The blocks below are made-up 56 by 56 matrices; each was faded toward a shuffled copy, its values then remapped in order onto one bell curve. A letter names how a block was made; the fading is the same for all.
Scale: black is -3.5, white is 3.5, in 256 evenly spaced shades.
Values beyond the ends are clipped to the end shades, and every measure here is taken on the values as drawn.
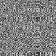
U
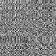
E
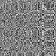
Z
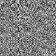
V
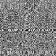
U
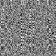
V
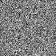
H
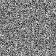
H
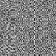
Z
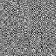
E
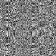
Z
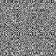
V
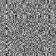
Z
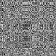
E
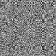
V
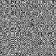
E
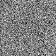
H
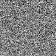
H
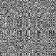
E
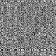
U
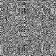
V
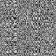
V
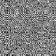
U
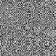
U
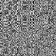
V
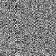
V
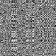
E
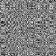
E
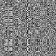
Z
